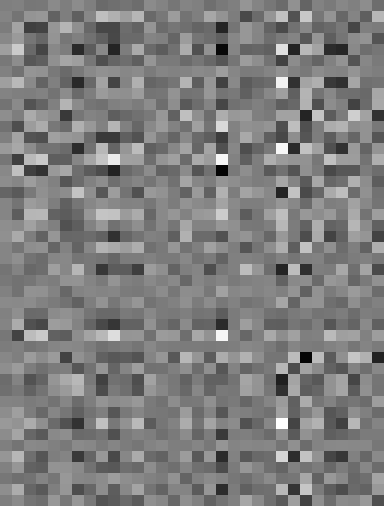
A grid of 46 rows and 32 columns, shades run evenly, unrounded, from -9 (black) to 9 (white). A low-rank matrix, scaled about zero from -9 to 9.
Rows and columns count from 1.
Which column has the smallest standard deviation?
20
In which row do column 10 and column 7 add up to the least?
5
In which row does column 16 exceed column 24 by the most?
25
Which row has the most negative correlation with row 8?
18
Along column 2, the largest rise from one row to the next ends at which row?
16
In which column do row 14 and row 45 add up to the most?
24
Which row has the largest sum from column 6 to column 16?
15
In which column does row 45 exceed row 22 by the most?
26
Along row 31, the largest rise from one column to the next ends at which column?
3
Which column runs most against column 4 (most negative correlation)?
2
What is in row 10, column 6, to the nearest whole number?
4
